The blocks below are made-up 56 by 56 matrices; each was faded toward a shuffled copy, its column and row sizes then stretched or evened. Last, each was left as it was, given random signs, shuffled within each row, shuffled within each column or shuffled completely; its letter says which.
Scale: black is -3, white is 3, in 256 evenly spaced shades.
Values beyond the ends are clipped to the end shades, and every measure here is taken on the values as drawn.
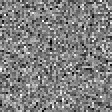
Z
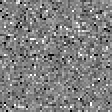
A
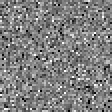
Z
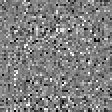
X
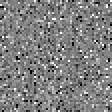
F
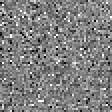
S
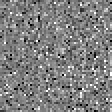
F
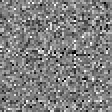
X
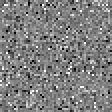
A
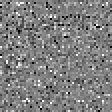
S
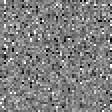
F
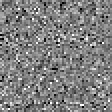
X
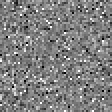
F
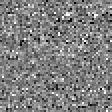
A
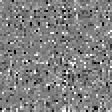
X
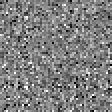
S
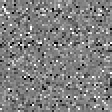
A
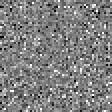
S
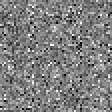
X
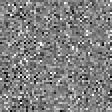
X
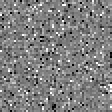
F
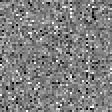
F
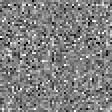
S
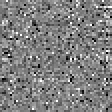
X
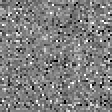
S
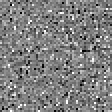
F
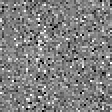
F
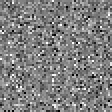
S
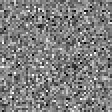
S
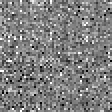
X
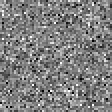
A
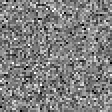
Z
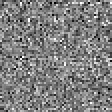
X
